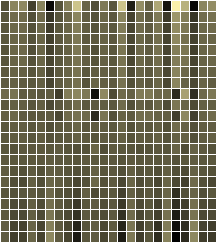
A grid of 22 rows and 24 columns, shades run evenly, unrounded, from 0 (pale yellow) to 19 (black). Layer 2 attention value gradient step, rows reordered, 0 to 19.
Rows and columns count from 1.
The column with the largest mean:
22
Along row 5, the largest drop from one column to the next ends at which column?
20
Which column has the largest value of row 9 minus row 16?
11
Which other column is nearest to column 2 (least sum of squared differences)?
23
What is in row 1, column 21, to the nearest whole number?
5
